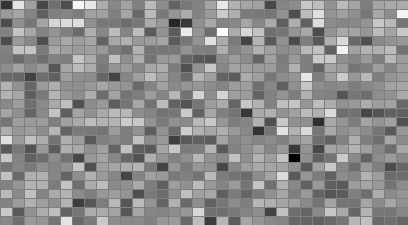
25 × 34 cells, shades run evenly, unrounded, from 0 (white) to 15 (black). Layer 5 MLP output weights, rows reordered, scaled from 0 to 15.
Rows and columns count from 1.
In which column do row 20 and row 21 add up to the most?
28
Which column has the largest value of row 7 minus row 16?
1
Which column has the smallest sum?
24
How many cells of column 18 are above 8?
6
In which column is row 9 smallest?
26
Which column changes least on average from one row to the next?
32
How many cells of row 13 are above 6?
20
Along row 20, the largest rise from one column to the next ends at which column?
25
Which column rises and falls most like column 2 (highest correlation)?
19
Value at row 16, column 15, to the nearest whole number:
11
